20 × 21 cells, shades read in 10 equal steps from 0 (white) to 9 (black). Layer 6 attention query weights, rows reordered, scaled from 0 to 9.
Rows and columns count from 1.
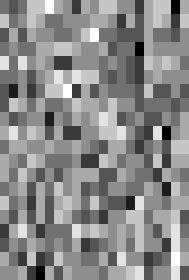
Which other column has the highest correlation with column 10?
11
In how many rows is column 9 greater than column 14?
6
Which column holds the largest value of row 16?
12
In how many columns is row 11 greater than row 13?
7
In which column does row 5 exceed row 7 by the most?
8
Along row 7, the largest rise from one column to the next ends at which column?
9
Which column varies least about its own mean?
21
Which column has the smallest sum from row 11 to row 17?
20
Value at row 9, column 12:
1
